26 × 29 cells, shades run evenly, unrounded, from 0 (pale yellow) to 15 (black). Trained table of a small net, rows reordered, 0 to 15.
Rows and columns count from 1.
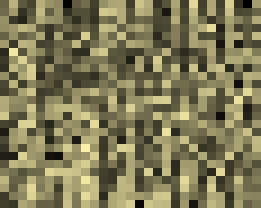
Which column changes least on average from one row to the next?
21
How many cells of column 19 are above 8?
10
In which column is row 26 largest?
16
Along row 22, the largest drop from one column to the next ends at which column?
25
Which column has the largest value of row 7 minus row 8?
3
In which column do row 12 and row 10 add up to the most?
5
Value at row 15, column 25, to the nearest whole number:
14
